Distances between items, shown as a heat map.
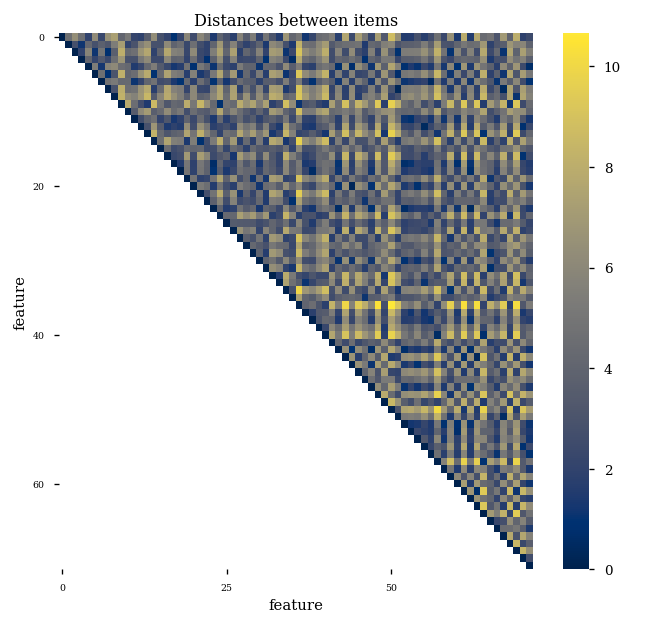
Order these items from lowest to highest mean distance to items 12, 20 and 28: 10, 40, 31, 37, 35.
37, 35, 31, 10, 40
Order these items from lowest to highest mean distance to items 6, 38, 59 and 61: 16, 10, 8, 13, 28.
8, 28, 10, 16, 13
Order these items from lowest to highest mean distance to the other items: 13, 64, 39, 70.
70, 39, 13, 64
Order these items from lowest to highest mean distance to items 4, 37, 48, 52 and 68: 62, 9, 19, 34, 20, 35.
62, 20, 35, 9, 19, 34
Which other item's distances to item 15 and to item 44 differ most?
20
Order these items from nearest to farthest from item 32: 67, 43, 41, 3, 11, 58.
11, 58, 3, 41, 67, 43
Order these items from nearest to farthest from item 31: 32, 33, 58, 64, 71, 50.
58, 71, 50, 33, 32, 64
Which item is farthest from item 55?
50
